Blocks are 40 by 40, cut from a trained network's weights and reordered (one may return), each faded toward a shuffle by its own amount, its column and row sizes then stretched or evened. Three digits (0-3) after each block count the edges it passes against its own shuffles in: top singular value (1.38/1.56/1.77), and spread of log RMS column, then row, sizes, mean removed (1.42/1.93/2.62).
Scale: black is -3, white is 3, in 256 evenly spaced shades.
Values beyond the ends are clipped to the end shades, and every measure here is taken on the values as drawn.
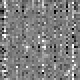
1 3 1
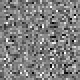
0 2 1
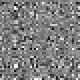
2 2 3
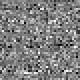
0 0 2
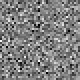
2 1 0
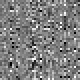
1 3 1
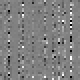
2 3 0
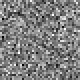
1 0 0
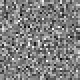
0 0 0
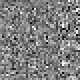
0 2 0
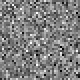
0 1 0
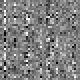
3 3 1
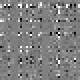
2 3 3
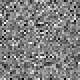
2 0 2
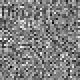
2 0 0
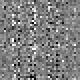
0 3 1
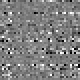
0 2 3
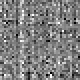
2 1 2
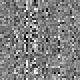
3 3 0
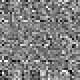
3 1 2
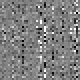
1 3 1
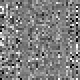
0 3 0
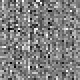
1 2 1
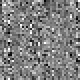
1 3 0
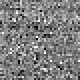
0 1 0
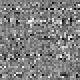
0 0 3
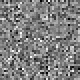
1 1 1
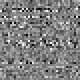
0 0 3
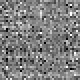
1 2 0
